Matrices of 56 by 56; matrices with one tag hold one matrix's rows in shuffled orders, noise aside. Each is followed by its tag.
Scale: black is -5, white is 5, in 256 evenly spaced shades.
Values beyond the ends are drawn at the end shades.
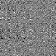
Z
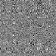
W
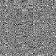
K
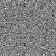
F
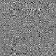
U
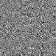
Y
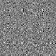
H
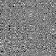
Z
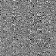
W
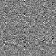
F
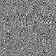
H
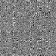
W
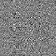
U
